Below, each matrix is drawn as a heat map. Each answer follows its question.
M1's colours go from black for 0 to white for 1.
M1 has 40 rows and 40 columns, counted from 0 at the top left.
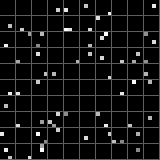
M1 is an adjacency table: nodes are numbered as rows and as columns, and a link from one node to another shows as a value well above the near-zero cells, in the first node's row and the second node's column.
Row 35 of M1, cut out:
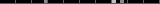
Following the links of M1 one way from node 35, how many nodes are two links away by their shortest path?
8
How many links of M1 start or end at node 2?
5
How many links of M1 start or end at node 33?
6
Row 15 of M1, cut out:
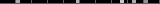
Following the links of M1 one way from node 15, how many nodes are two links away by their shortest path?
7
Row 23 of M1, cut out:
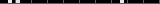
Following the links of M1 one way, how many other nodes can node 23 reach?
10
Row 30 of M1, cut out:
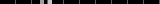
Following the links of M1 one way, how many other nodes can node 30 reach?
3
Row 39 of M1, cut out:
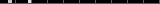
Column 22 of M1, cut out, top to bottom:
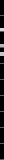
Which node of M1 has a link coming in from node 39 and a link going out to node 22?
node 7
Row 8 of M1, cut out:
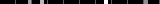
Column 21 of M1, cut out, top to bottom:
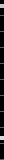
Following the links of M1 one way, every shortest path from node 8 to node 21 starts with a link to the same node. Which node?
node 26
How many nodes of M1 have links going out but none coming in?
11
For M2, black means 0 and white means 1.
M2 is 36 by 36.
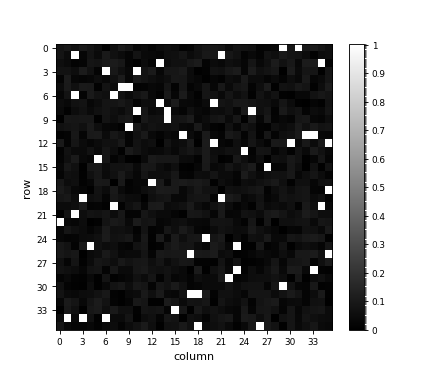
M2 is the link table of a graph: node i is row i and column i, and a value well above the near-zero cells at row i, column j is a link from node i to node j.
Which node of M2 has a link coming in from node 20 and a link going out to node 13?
node 7
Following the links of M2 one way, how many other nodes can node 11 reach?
5
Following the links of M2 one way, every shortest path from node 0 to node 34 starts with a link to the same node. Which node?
node 31
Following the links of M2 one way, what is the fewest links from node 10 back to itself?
5
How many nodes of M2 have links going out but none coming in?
2
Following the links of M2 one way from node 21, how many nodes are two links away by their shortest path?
2
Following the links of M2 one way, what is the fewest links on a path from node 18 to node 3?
7
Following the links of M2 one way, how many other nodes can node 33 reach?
2
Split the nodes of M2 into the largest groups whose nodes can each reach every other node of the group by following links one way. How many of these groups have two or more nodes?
3
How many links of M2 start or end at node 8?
4
